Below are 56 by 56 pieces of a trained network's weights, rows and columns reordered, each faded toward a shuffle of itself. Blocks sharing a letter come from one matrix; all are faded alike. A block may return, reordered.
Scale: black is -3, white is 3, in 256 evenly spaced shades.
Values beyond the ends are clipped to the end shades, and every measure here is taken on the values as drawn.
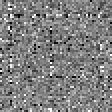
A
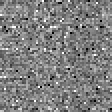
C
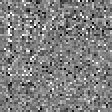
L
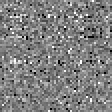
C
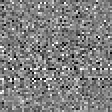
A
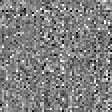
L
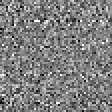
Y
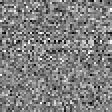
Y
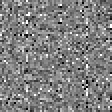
A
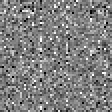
L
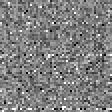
C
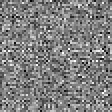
Y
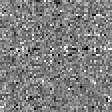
C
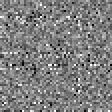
C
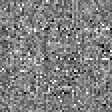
C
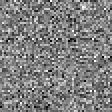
Y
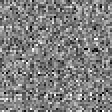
Y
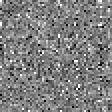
L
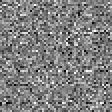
Y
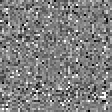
L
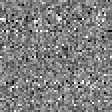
C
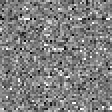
C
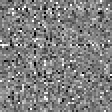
L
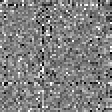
L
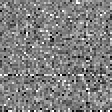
A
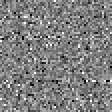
C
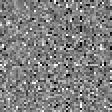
L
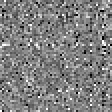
L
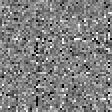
L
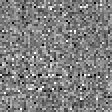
C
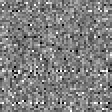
C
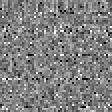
C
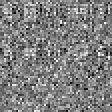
Y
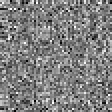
Y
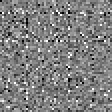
L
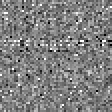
C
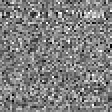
Y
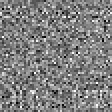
Y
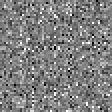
L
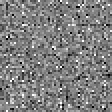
L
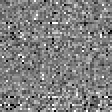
C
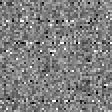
C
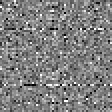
A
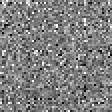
A
